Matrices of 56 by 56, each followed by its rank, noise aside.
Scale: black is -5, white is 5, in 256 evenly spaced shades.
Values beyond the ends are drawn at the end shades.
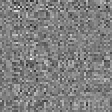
five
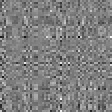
four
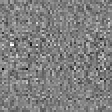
five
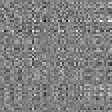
three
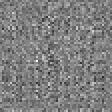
five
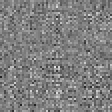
five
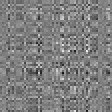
three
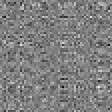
five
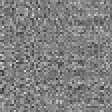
six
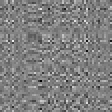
four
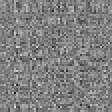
five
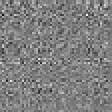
six
